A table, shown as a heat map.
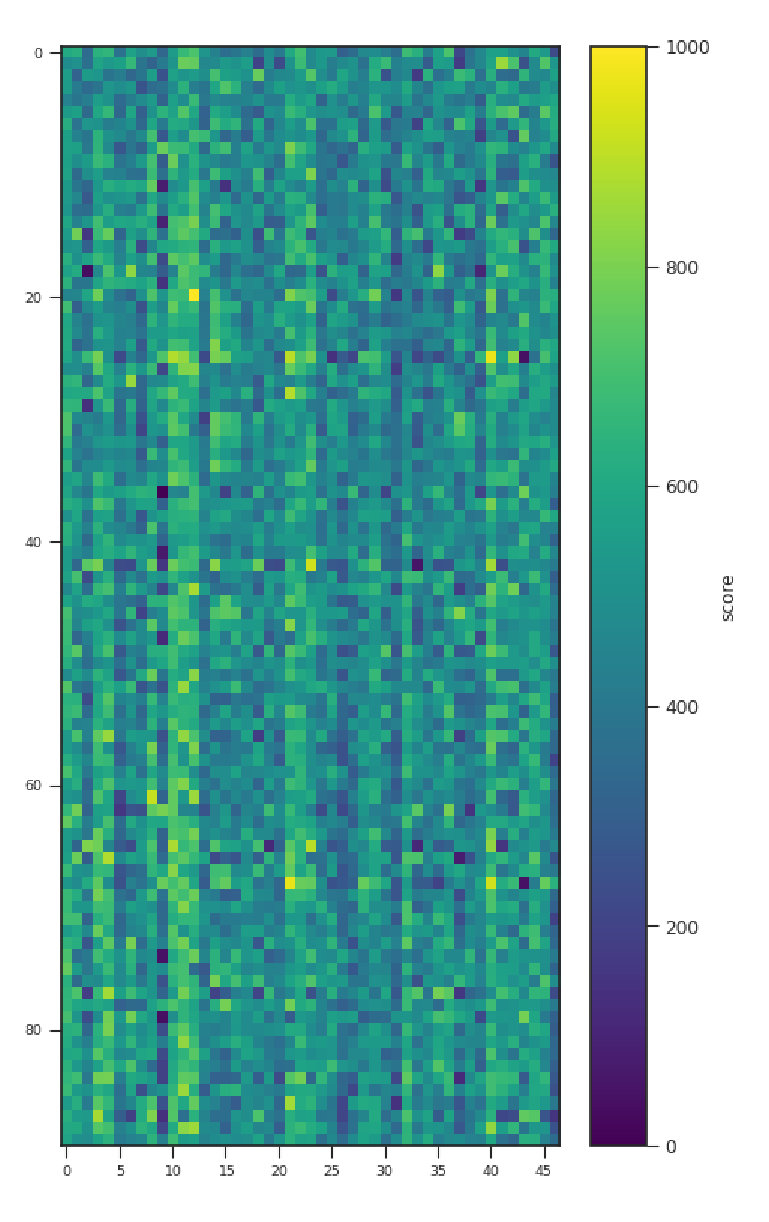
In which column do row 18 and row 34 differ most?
2
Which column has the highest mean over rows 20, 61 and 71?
12
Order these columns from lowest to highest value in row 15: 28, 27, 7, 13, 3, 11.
27, 7, 28, 13, 3, 11
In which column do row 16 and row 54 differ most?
46
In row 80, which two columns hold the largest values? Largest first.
4, 11
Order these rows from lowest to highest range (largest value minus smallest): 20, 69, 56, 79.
69, 56, 79, 20
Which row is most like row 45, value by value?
78
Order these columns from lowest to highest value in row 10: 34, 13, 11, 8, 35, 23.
13, 35, 11, 34, 8, 23
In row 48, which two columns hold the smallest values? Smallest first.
9, 39
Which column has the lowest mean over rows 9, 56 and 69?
37
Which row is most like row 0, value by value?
71
